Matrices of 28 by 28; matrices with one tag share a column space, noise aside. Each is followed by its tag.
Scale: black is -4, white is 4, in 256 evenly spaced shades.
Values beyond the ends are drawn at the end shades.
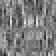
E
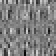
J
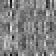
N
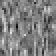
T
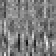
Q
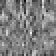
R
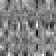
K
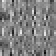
R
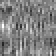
T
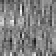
E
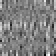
K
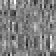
N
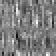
E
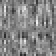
E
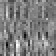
Q
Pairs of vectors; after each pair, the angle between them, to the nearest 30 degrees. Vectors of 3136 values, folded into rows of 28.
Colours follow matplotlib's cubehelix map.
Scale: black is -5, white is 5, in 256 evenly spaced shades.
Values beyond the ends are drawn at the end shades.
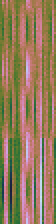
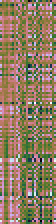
120 degrees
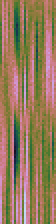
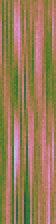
150 degrees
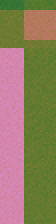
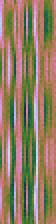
90 degrees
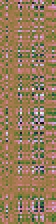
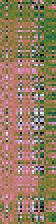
30 degrees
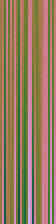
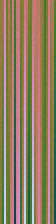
150 degrees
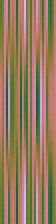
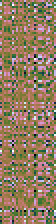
90 degrees
